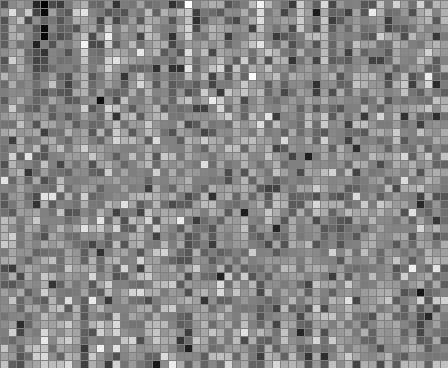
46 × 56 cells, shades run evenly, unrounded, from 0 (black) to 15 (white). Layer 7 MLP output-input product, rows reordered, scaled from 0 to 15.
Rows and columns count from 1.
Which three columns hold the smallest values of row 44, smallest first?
24, 11, 48
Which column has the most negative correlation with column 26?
53
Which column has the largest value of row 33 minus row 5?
6
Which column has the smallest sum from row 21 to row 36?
27
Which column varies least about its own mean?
10
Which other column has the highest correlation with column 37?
5
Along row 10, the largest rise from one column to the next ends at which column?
32
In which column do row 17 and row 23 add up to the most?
1
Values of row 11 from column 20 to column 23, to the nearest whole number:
5 9 5 6
